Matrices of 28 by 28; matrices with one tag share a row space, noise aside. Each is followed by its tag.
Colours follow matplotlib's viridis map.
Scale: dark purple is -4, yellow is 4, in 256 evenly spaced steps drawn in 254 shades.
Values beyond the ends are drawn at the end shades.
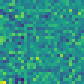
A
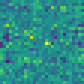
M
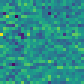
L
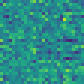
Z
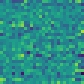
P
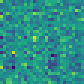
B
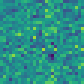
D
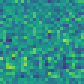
B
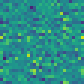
Z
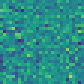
A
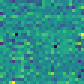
P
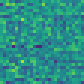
L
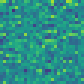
D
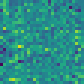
A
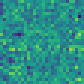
A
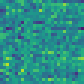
L
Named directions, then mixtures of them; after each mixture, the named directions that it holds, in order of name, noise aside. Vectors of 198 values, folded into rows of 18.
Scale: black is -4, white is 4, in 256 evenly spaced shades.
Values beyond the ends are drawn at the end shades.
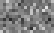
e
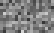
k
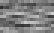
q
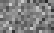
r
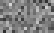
e, k, r.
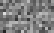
k.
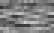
q.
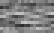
q.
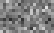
e.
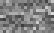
e, q, r.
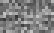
e, k, q.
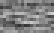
q.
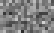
k.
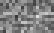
k, q, r.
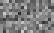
e, k.
